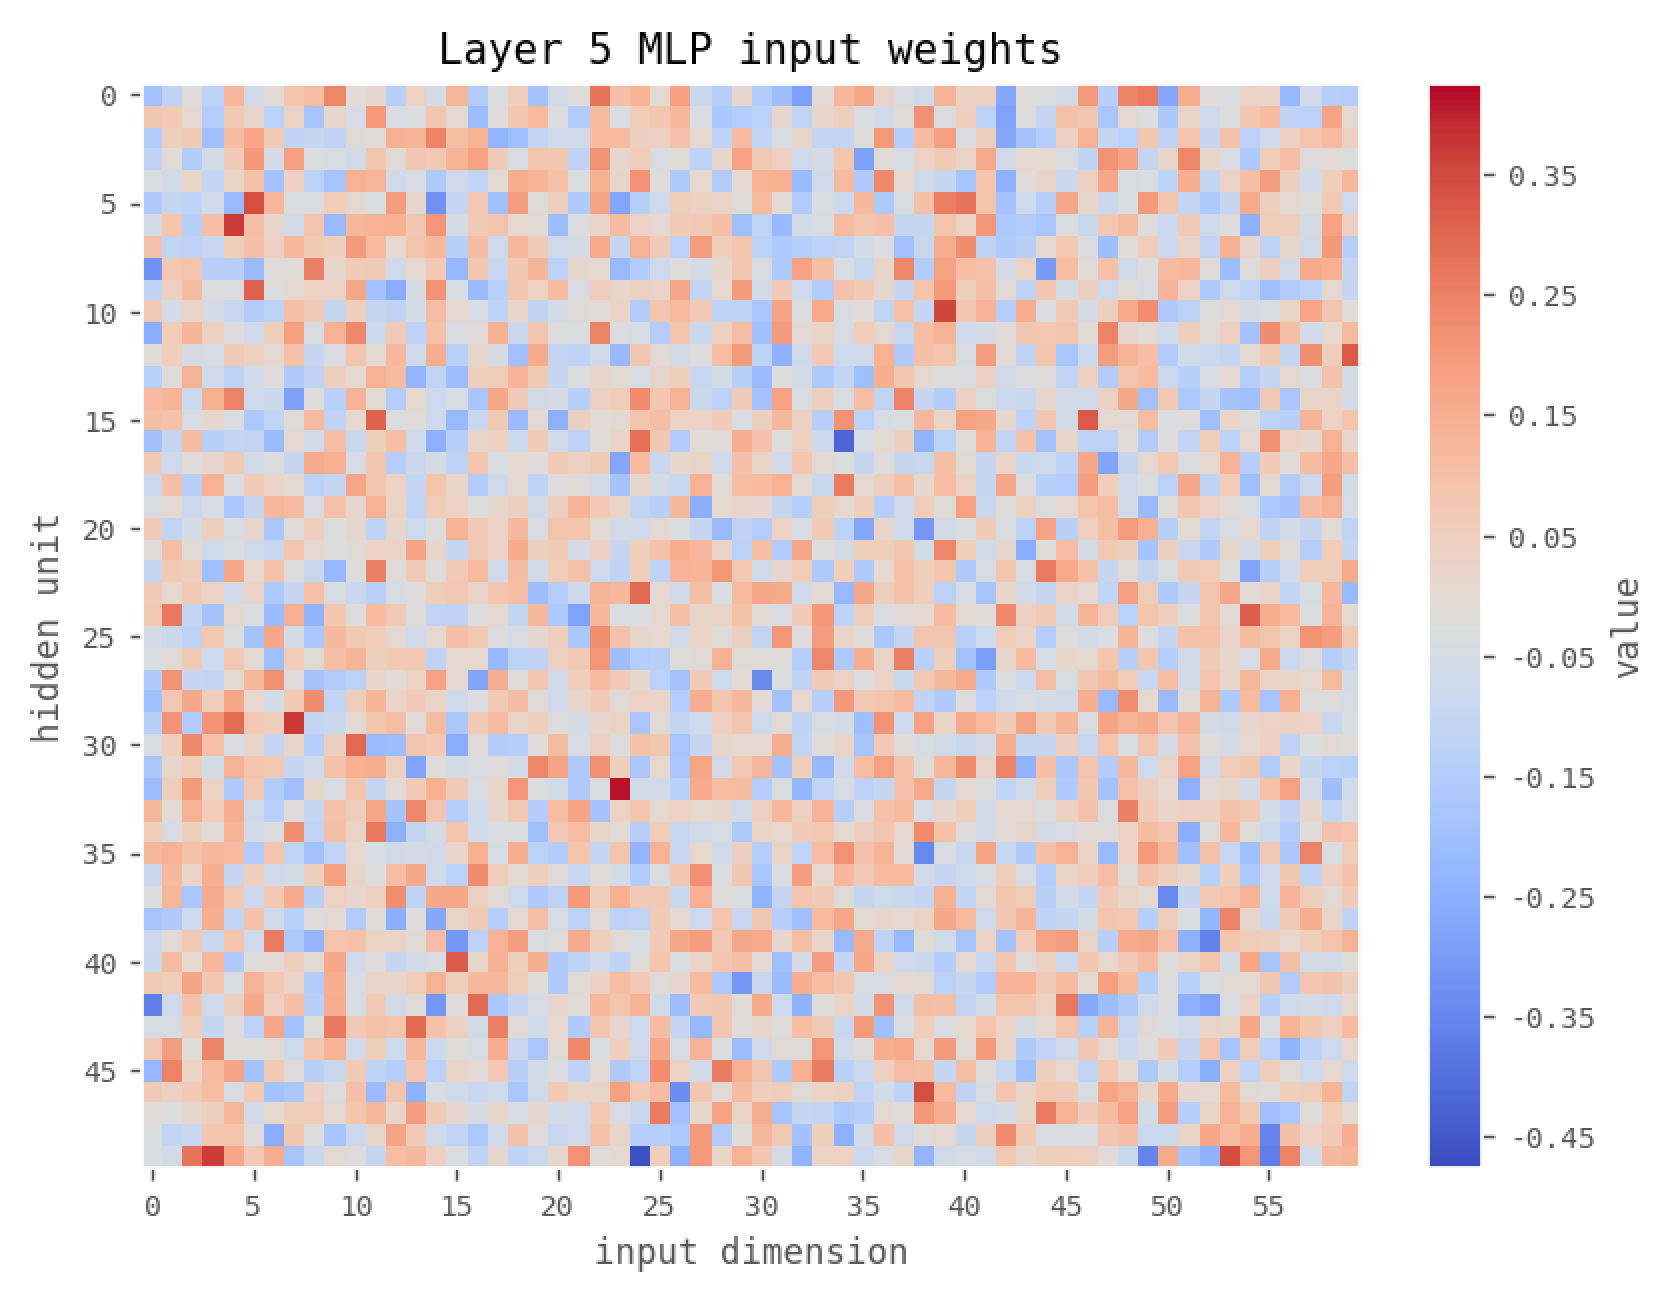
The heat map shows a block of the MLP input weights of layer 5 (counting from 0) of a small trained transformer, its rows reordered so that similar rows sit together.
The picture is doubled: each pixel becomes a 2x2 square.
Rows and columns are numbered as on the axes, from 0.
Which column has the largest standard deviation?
24
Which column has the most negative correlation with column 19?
21
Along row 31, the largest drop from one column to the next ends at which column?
43
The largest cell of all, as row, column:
32, 23
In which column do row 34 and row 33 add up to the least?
12
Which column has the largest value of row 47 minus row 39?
52
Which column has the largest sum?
22
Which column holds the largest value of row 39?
6
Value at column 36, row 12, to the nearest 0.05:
0.15
